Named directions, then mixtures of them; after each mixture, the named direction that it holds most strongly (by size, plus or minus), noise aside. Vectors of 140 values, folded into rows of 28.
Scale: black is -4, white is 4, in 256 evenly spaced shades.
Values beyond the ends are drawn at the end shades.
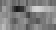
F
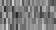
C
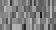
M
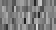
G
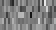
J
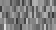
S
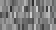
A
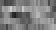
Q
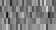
J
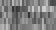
C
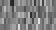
J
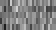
M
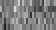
S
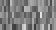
M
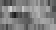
Q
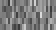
M
